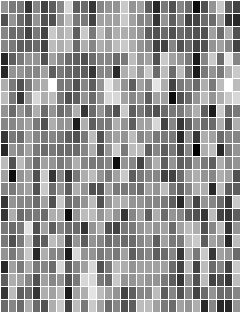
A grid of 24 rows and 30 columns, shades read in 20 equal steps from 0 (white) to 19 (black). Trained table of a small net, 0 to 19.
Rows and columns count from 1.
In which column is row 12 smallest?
15
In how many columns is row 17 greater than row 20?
14
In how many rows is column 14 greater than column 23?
6
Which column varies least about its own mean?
18
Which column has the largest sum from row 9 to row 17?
23
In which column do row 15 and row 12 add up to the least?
26
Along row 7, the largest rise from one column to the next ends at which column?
8
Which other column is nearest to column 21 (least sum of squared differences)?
19
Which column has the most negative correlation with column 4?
9
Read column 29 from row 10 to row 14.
13 9 10 9 7
